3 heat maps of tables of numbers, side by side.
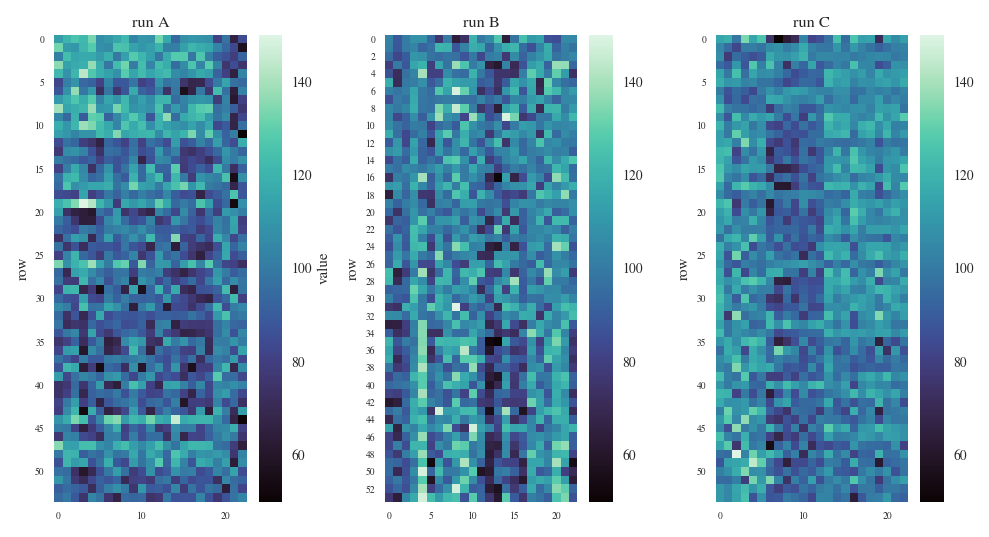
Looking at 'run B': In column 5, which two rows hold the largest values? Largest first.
31, 53
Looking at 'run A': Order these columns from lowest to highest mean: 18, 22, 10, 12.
22, 18, 10, 12
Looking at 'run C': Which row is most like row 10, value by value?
34
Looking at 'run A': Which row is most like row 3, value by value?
26
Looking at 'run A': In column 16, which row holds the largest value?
11
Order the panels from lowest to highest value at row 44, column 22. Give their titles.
run A, run B, run C
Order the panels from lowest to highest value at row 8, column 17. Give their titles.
run C, run B, run A
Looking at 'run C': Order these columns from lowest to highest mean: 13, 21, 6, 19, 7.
7, 6, 19, 21, 13
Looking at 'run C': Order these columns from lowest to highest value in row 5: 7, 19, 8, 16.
8, 7, 16, 19
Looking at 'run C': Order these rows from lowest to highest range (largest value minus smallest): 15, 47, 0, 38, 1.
1, 38, 15, 47, 0
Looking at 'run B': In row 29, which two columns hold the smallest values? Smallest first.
11, 14
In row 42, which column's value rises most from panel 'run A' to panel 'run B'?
17
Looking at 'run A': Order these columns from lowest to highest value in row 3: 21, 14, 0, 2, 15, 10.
21, 14, 15, 2, 10, 0
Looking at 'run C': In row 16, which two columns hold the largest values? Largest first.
0, 20
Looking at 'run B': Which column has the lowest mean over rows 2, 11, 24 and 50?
12
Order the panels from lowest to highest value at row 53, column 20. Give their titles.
run A, run C, run B
